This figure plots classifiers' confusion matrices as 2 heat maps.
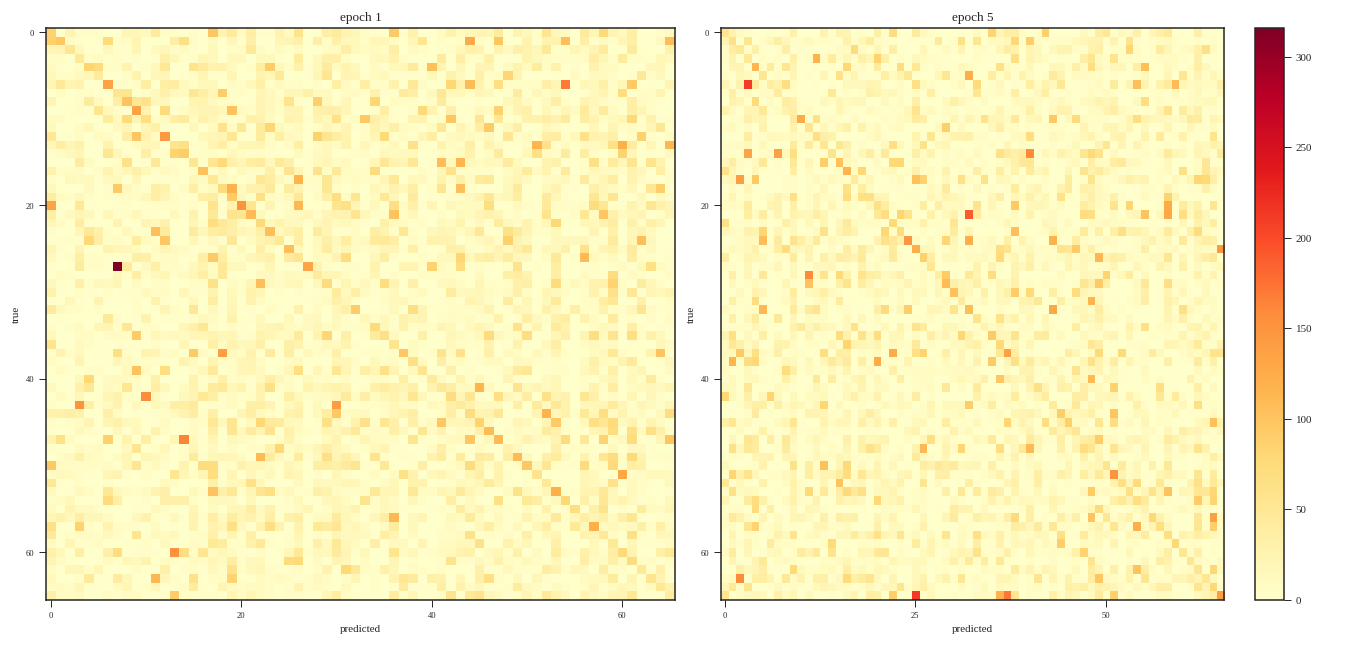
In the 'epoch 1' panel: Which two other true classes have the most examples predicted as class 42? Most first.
10, 6
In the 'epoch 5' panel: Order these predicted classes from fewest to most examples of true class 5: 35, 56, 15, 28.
56, 28, 35, 15
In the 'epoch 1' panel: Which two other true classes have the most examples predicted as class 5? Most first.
4, 9
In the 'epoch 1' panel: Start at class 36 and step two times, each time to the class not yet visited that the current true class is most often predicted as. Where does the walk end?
17
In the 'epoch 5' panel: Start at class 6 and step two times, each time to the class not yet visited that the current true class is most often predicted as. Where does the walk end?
12
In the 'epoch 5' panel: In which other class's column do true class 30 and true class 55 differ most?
38
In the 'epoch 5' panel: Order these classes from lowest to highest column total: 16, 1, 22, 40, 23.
23, 22, 1, 40, 16
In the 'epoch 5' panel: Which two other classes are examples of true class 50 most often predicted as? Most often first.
13, 16
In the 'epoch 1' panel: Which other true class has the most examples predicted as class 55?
57
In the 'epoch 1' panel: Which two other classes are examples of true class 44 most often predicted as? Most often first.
52, 30
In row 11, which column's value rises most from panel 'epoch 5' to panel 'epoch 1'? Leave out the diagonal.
46
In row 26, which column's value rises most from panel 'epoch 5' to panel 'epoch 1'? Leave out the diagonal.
56
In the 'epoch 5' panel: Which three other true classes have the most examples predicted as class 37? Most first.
65, 45, 25
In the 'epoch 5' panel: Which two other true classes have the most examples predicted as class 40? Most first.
14, 48
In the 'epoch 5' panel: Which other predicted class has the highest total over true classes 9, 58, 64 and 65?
25
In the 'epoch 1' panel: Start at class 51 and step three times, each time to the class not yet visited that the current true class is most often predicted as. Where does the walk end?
65
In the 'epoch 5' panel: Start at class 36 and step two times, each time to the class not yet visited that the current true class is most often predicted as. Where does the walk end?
18
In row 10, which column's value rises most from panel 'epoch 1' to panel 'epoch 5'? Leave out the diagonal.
43
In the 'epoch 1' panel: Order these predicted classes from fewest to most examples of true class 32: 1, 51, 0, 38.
51, 1, 0, 38
